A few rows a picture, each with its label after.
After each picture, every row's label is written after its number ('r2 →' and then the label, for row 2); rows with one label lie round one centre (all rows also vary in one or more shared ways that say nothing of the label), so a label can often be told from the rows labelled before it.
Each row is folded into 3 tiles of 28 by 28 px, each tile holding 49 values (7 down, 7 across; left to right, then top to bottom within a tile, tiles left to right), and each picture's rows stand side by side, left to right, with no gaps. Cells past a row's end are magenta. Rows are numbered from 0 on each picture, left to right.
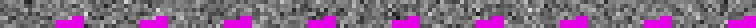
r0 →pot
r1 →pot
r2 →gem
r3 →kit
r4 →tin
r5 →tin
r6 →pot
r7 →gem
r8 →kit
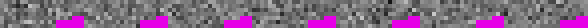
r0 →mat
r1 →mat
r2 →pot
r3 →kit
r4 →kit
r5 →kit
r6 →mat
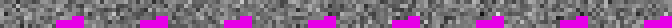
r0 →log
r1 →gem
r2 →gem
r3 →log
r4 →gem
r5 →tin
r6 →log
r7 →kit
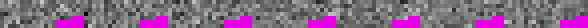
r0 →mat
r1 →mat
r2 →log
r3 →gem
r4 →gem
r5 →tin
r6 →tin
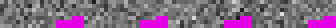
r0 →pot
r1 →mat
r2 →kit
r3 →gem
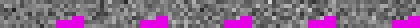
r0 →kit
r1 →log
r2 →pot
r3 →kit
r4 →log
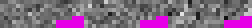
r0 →gem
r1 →tin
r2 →kit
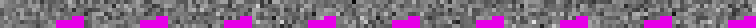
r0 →kit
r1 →tin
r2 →tin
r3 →tin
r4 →log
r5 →pot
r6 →tin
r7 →log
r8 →tin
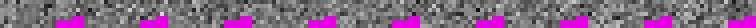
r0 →mat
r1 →kit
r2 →gem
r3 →kit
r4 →log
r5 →pot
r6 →mat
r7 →tin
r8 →tin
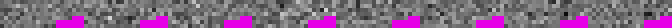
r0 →log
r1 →kit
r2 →log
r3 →gem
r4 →mat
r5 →gem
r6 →tin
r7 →tin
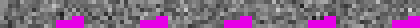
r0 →tin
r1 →pot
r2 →pot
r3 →tin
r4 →gem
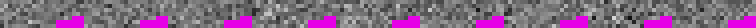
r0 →tin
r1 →kit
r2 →tin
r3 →tin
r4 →log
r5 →pot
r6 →log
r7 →gem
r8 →gem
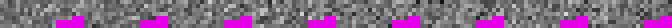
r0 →kit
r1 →mat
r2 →mat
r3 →pot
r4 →pot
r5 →log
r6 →log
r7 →tin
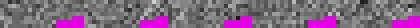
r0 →log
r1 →pot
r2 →tin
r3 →mat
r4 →pot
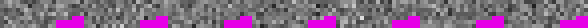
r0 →log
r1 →mat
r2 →mat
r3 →pot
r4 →kit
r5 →kit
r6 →pot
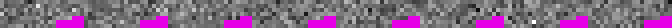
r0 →pot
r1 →gem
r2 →tin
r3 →gem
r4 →gem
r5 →pot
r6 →tin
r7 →log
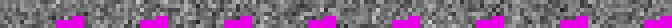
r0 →tin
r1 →mat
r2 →kit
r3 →mat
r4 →log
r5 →log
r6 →gem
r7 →pot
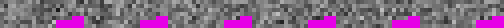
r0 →gem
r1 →mat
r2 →tin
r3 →gem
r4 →kit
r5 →tin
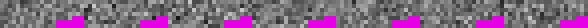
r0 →pot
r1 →log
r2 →pot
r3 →gem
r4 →tin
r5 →tin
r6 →kit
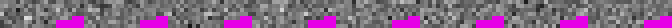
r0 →log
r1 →mat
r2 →log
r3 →log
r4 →tin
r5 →gem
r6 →gem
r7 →kit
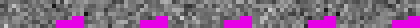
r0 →pot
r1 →mat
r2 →mat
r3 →kit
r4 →mat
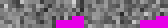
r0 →tin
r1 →gem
